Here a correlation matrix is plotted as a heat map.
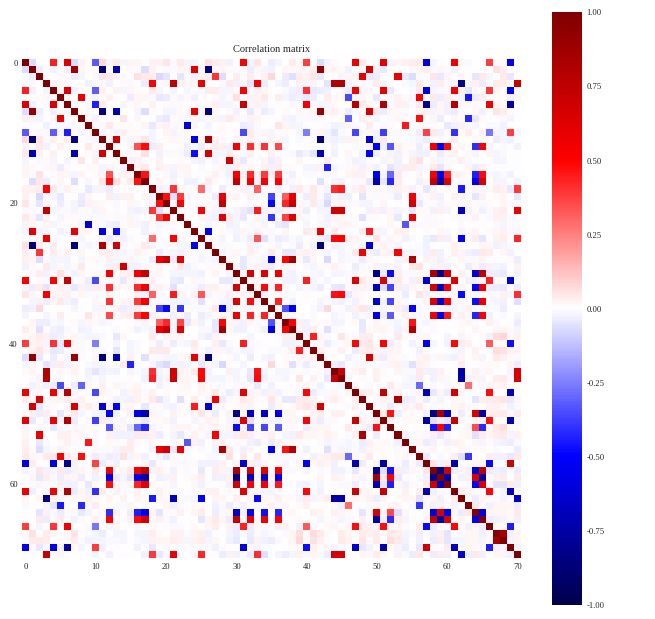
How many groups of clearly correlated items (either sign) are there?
12
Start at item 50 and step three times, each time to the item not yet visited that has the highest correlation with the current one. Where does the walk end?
52
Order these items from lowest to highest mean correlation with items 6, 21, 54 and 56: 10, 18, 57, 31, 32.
57, 10, 32, 18, 31
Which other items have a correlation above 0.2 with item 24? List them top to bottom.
1, 7, 42, 49
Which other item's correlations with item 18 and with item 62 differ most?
3
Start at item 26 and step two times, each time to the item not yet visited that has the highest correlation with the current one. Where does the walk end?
13
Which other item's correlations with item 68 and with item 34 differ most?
67
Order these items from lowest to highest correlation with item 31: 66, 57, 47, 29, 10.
57, 10, 29, 66, 47
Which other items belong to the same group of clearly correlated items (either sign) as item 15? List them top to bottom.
43
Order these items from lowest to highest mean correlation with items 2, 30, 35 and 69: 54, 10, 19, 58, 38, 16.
38, 19, 54, 10, 16, 58
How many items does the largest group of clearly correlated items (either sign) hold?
14
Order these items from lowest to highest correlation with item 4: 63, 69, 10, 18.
69, 10, 63, 18
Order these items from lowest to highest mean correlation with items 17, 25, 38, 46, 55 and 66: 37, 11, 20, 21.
11, 21, 37, 20
